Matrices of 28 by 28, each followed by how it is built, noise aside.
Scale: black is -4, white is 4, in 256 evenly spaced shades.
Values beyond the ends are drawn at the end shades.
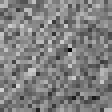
Hankel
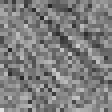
Toeplitz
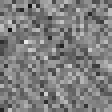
Toeplitz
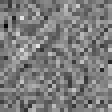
Hankel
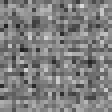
blocks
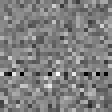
uneven rows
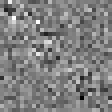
banded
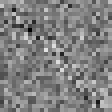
banded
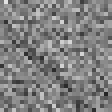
Toeplitz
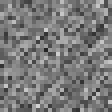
Hankel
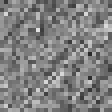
Hankel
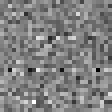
uneven rows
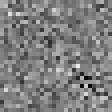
banded
